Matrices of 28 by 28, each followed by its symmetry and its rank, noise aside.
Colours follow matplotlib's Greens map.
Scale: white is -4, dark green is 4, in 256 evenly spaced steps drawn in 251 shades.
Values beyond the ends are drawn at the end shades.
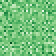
antisymmetric, rank six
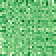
no symmetry, rank six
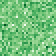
symmetric, rank eight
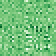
antisymmetric, rank four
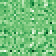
no symmetry, rank four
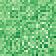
symmetric, rank eight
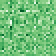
antisymmetric, rank four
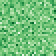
no symmetry, rank eight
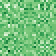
no symmetry, rank four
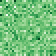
symmetric, rank four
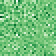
antisymmetric, rank eight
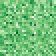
antisymmetric, rank eight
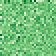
no symmetry, rank six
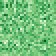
no symmetry, rank six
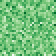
no symmetry, rank six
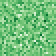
antisymmetric, rank eight
